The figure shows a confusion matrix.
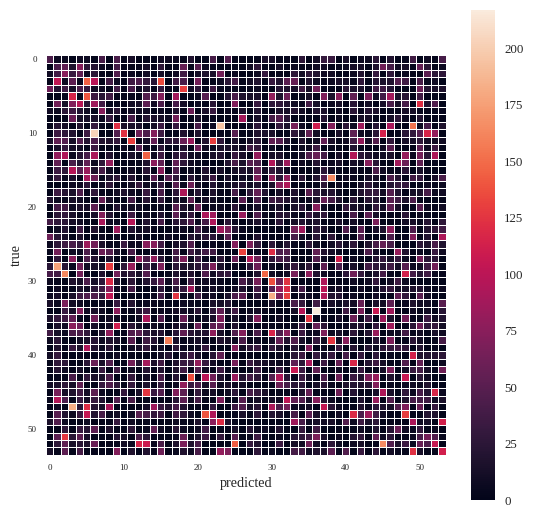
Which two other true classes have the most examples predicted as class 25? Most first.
52, 43
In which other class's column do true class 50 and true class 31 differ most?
32
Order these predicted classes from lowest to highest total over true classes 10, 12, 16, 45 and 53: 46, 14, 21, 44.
21, 44, 46, 14
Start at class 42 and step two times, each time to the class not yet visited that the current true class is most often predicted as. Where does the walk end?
2
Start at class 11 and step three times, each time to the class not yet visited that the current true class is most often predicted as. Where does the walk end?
19
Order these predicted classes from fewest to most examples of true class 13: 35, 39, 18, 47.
47, 39, 18, 35
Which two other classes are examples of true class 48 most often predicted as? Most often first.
21, 41
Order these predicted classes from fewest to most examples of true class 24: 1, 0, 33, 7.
7, 1, 33, 0
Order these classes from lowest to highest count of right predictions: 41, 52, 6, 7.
7, 6, 52, 41
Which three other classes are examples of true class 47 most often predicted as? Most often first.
3, 5, 37
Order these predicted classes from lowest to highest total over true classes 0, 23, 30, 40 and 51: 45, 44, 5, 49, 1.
45, 5, 1, 44, 49
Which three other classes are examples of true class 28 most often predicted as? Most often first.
1, 8, 11
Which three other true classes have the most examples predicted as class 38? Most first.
16, 9, 53
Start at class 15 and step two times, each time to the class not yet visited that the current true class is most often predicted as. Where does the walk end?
5
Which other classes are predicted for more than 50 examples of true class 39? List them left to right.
5, 25, 35
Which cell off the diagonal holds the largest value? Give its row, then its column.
34, 36
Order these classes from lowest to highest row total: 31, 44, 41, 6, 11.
44, 31, 6, 41, 11
